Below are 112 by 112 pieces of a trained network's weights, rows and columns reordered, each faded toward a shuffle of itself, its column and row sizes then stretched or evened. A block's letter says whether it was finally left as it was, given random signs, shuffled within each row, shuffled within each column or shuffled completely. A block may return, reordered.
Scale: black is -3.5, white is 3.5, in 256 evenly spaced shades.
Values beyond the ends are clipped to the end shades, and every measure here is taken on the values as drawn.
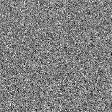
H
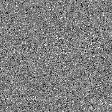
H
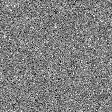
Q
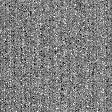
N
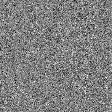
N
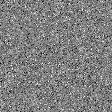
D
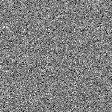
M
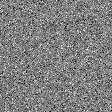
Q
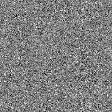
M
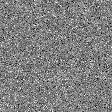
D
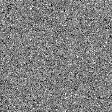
H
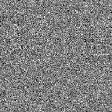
M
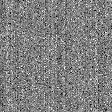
N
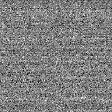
M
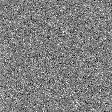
Q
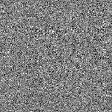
M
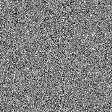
N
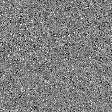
H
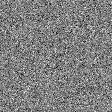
Q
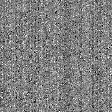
M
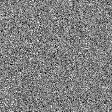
H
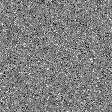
Q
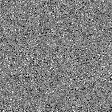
D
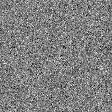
N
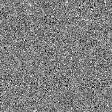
H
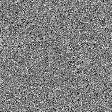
H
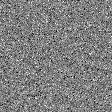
Q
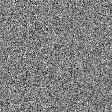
N
